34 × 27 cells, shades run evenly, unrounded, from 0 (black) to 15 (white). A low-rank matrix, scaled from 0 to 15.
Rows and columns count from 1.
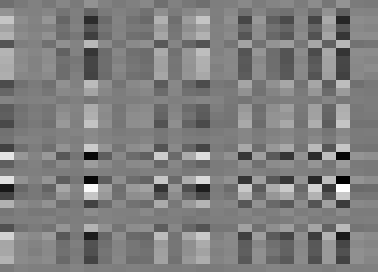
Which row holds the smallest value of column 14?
24
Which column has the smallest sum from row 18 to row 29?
1
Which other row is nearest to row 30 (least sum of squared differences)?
3
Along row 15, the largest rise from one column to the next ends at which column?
25
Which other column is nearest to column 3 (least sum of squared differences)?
16
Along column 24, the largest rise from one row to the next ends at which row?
20
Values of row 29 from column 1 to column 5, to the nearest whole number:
5 7 7 7 9
